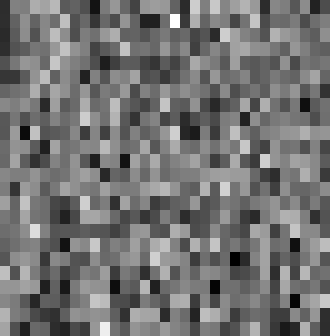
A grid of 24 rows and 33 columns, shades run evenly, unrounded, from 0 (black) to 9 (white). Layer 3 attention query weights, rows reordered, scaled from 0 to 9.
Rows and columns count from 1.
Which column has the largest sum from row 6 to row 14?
12
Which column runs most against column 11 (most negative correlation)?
4
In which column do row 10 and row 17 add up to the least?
20
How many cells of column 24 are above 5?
7
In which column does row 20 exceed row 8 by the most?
31
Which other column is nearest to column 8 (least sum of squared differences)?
21
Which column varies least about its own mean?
8
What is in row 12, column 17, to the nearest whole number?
4
